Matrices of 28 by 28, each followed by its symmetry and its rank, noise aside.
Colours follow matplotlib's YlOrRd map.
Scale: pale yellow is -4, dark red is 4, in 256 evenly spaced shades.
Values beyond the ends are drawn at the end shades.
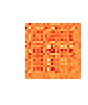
symmetric, rank three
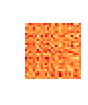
no symmetry, rank four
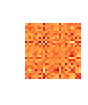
symmetric, rank four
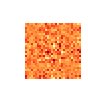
antisymmetric, rank four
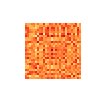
no symmetry, rank three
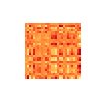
no symmetry, rank two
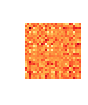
symmetric, rank four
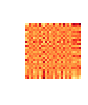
no symmetry, rank two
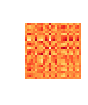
no symmetry, rank two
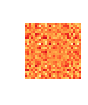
no symmetry, rank three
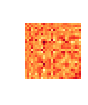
symmetric, rank three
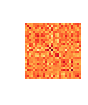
symmetric, rank three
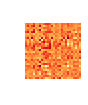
symmetric, rank four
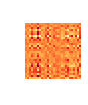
antisymmetric, rank two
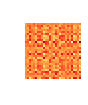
no symmetry, rank two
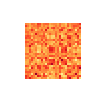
symmetric, rank three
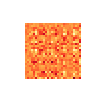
no symmetry, rank three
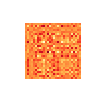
no symmetry, rank three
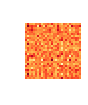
no symmetry, rank four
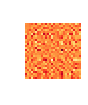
antisymmetric, rank four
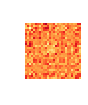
symmetric, rank four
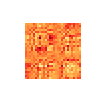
symmetric, rank three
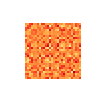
symmetric, rank three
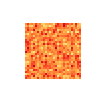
antisymmetric, rank four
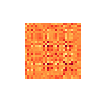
symmetric, rank two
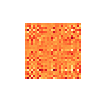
no symmetry, rank three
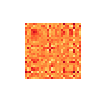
symmetric, rank three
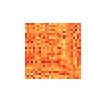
antisymmetric, rank four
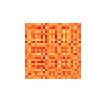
antisymmetric, rank two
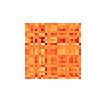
no symmetry, rank two
